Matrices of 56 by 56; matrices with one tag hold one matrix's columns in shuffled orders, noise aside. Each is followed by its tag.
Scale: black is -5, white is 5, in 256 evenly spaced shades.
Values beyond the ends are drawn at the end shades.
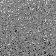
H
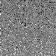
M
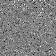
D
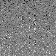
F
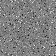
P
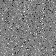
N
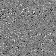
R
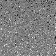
F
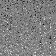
F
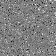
D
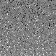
M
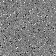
P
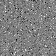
N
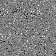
R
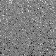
H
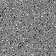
P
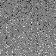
F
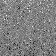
H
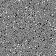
P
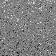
H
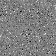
R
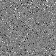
D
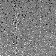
F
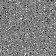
N
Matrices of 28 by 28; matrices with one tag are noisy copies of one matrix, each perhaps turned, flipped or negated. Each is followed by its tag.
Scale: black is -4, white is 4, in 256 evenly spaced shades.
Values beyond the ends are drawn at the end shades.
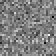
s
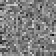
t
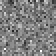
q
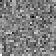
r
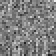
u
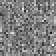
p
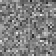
r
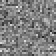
t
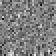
q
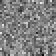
t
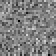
u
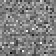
p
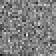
r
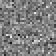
s
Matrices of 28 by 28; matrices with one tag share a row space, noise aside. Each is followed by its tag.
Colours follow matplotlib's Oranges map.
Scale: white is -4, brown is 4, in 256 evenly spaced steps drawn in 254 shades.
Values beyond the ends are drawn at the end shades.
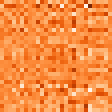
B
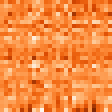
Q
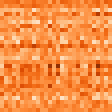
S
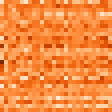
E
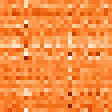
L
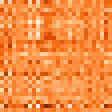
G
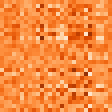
B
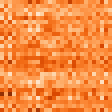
G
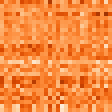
S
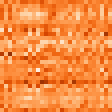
G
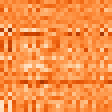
G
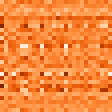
E
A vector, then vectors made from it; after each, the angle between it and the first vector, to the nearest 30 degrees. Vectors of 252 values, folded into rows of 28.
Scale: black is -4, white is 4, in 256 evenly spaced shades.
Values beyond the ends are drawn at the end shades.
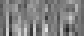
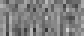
150 degrees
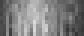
60 degrees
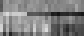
60 degrees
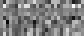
120 degrees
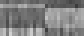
120 degrees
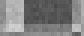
90 degrees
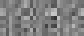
120 degrees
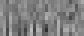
150 degrees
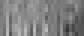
30 degrees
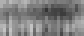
120 degrees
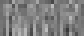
30 degrees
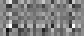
120 degrees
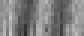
120 degrees
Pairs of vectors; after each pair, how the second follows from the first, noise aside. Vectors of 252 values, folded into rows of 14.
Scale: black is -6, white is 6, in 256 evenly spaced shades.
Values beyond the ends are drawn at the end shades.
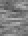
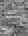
reversed.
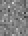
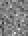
reversed.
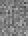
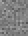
reversed, shrunk.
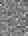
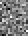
reversed, scaled up.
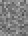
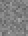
reversed, shrunk.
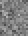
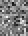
reversed, scaled up.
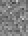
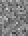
reversed.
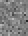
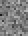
reversed.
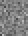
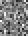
reversed, scaled up.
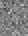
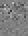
negated, partly zeroed.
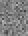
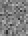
copied.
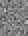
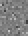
negated, partly zeroed.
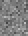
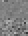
negated, partly zeroed.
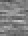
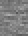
reversed, shrunk.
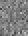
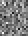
reversed, scaled up.
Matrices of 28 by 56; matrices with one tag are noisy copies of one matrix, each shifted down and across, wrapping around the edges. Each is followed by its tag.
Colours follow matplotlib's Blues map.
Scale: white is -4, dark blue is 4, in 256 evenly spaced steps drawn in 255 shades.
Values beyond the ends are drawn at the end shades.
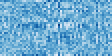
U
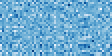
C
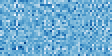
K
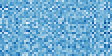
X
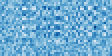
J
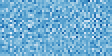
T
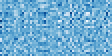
C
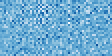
T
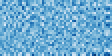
J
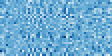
K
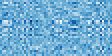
C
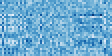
U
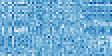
U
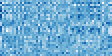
U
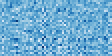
C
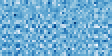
J
